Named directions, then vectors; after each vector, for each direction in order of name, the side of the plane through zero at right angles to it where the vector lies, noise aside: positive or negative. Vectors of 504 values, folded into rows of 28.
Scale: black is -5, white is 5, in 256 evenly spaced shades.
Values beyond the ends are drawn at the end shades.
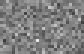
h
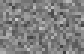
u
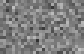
negative, negative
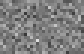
positive, negative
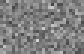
positive, positive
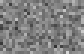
negative, positive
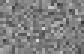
positive, positive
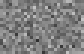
negative, positive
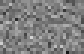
positive, negative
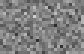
negative, positive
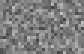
negative, negative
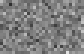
negative, positive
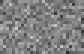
positive, negative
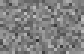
negative, positive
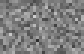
negative, positive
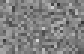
positive, positive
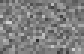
negative, negative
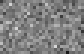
positive, negative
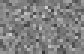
negative, positive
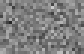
positive, positive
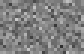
negative, positive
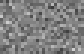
negative, negative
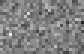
positive, positive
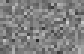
negative, negative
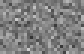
negative, positive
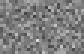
positive, negative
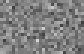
positive, positive
